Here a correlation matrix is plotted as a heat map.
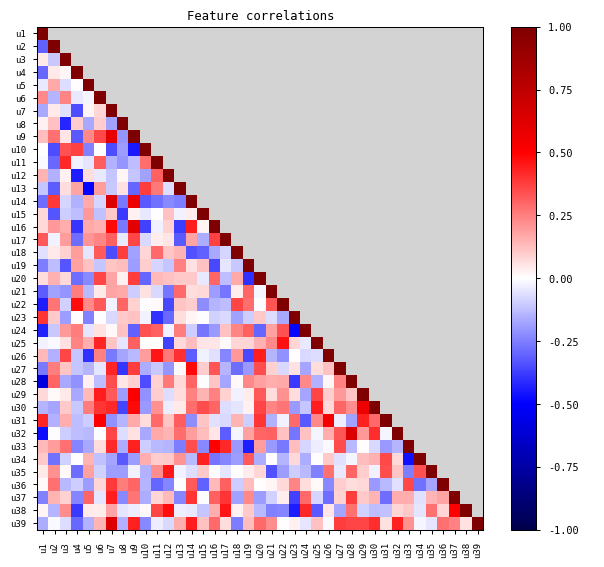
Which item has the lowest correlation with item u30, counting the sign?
u8
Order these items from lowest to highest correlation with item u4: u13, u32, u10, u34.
u32, u34, u13, u10
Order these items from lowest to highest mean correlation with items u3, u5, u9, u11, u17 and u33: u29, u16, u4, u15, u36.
u4, u15, u36, u29, u16
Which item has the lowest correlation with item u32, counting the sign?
u1
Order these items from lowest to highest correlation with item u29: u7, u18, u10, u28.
u10, u18, u28, u7
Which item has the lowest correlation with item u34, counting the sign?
u33
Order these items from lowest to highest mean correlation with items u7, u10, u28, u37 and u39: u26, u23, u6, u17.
u23, u26, u6, u17
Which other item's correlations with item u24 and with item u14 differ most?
u9
